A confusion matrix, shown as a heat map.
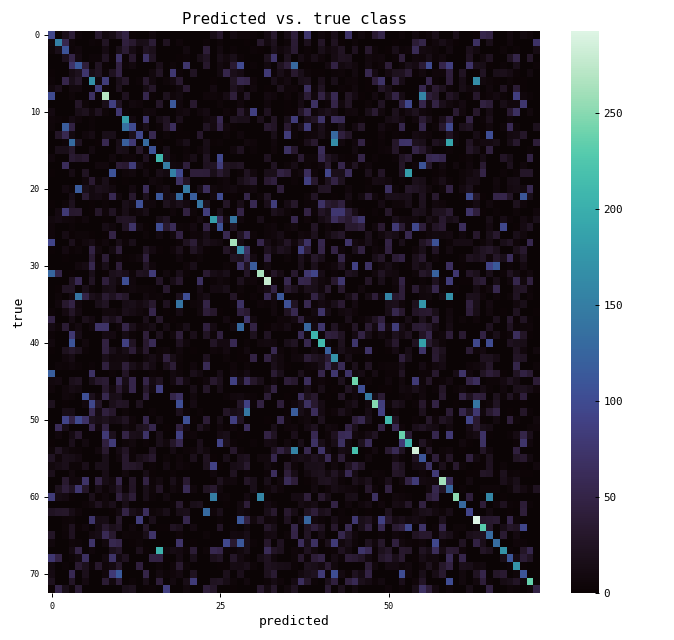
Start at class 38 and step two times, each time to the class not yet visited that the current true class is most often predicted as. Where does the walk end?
37
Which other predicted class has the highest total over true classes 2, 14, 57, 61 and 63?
42
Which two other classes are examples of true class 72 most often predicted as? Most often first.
17, 55
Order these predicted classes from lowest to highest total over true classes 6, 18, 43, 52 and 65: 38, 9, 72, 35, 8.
72, 35, 38, 9, 8
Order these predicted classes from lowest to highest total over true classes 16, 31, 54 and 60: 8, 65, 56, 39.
8, 39, 56, 65
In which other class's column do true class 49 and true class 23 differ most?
29
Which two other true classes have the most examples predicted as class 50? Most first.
34, 20
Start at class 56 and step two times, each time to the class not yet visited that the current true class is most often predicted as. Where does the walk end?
27
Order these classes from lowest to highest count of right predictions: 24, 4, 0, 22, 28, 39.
0, 4, 22, 28, 24, 39
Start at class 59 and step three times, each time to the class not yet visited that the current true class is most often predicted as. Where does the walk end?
40
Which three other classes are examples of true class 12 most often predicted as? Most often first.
11, 2, 59
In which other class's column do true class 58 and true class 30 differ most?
66
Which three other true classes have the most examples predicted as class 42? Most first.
14, 13, 70
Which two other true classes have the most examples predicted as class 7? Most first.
38, 58
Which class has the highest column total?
55
